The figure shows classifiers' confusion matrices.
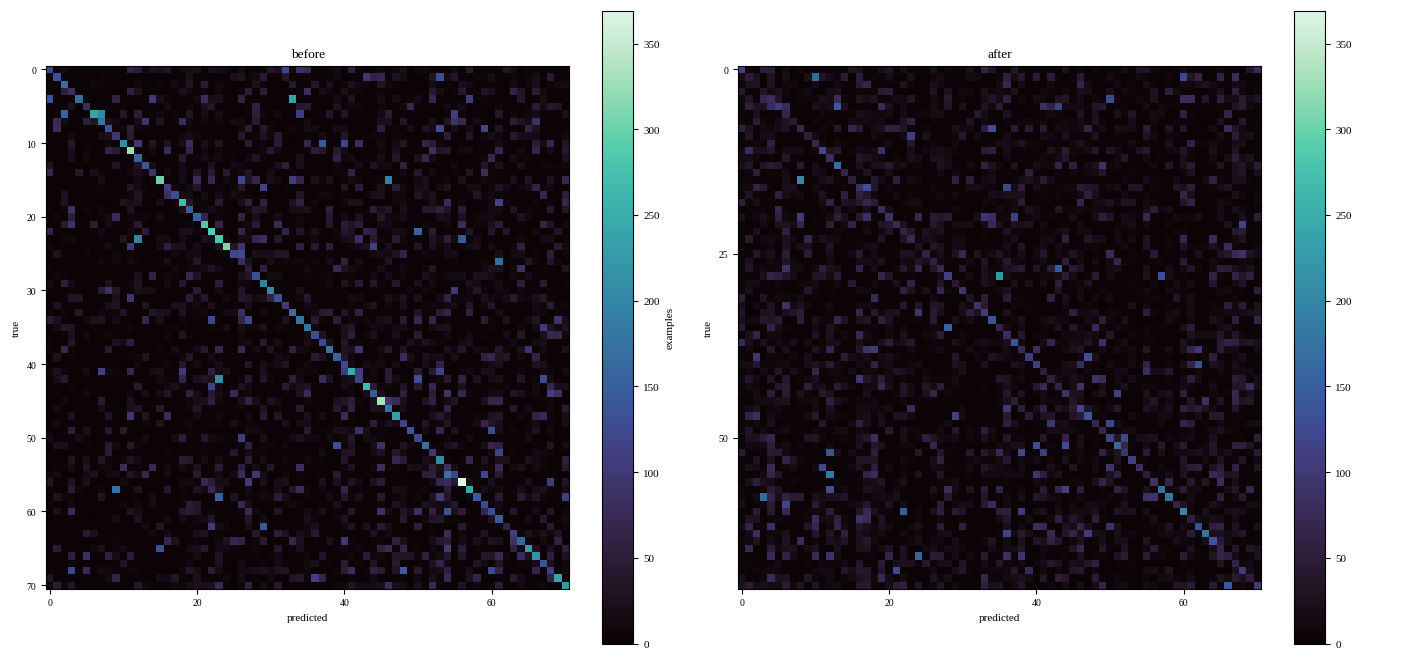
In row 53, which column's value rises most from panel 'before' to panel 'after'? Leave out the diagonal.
6
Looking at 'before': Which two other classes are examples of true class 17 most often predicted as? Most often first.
16, 67
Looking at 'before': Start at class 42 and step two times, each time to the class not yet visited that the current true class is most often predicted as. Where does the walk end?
12
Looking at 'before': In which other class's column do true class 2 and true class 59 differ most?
26
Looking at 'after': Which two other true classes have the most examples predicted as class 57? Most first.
28, 51
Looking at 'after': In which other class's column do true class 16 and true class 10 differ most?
17
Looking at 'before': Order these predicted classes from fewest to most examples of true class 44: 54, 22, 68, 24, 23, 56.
24, 23, 22, 56, 54, 68
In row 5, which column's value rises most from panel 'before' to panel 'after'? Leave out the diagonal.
13
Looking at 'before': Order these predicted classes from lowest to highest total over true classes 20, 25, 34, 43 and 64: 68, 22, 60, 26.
60, 68, 22, 26
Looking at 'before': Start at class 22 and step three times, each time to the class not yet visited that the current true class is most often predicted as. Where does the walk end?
61
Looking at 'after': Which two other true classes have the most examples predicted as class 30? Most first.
25, 62
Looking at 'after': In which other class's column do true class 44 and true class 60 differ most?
22
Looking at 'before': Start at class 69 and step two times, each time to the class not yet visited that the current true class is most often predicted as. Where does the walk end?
68
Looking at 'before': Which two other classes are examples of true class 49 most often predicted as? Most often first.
60, 42
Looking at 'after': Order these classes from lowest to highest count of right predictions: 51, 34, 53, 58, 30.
30, 53, 34, 51, 58
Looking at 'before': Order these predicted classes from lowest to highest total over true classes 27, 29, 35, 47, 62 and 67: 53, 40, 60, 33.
33, 60, 53, 40
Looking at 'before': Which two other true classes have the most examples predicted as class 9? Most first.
57, 20
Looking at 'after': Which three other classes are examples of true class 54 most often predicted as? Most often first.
11, 50, 4
